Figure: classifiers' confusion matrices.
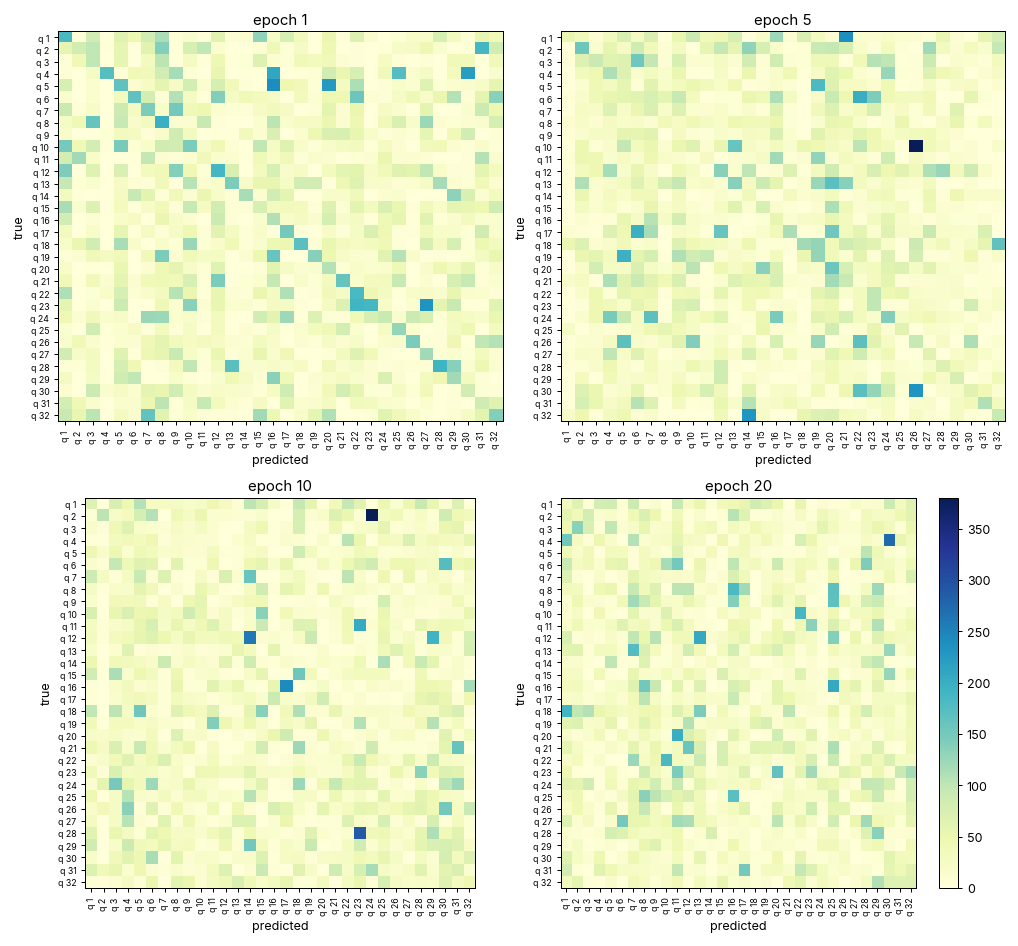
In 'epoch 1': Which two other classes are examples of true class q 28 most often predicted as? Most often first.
q 13, q 29
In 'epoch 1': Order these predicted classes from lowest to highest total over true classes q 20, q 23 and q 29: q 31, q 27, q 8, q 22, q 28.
q 31, q 8, q 28, q 22, q 27
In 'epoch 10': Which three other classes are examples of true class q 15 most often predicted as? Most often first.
q 18, q 3, q 1
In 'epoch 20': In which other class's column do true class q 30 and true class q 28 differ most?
q 29
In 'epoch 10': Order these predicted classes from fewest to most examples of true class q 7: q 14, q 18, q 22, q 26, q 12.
q 26, q 18, q 12, q 22, q 14
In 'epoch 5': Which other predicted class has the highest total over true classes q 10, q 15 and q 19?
q 26
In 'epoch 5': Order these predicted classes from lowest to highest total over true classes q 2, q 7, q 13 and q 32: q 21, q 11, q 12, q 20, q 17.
q 17, q 11, q 12, q 21, q 20
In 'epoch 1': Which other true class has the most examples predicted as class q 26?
q 24
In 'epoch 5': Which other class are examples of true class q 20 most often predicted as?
q 15
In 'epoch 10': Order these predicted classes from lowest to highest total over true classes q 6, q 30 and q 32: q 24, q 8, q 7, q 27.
q 7, q 27, q 24, q 8
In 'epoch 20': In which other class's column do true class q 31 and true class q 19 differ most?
q 17
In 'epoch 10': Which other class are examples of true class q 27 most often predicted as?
q 4
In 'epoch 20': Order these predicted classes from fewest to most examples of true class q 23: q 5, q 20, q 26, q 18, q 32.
q 18, q 5, q 26, q 32, q 20
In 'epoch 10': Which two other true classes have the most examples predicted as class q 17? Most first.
q 16, q 20
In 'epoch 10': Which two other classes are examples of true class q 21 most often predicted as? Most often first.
q 31, q 18
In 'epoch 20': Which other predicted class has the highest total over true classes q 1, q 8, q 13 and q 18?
q 7
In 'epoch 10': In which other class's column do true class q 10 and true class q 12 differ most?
q 14
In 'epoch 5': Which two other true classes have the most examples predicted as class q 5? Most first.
q 19, q 26
